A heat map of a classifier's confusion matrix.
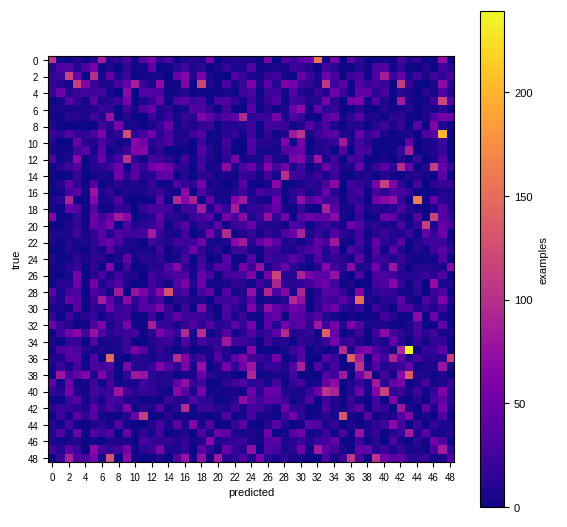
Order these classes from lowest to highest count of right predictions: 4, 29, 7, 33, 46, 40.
4, 46, 7, 29, 40, 33
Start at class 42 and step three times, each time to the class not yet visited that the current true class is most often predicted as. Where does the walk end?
47
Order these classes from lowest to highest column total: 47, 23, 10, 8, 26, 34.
10, 8, 23, 26, 34, 47
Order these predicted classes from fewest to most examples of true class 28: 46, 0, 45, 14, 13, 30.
45, 46, 0, 13, 30, 14
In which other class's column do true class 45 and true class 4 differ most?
43
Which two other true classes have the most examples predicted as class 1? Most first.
38, 4
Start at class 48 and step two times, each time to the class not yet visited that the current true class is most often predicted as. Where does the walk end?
23
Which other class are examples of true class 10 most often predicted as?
35
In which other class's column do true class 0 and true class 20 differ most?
32
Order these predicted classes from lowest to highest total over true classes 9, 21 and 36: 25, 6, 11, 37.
25, 11, 6, 37
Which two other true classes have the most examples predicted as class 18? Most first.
3, 33
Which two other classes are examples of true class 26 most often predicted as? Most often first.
27, 30
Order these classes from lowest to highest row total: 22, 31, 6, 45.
6, 31, 45, 22
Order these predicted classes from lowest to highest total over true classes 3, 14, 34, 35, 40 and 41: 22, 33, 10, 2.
22, 2, 10, 33
